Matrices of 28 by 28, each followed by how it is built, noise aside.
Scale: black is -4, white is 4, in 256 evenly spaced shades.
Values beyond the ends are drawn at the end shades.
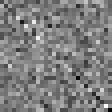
diagonal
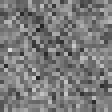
Toeplitz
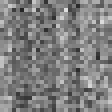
blocks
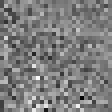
lower triangular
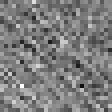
Toeplitz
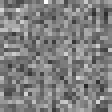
blocks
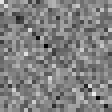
diagonal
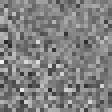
lower triangular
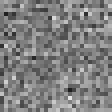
blocks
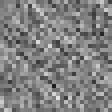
Toeplitz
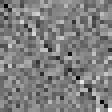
diagonal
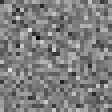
diagonal
